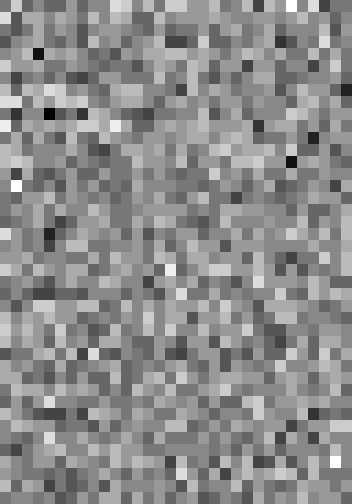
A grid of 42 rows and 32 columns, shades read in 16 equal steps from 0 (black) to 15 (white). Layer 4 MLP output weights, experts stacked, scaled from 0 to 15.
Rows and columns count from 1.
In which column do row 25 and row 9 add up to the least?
15
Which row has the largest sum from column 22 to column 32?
20
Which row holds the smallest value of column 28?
23
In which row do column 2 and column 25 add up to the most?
16
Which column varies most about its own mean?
5
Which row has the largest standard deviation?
1
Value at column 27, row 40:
11
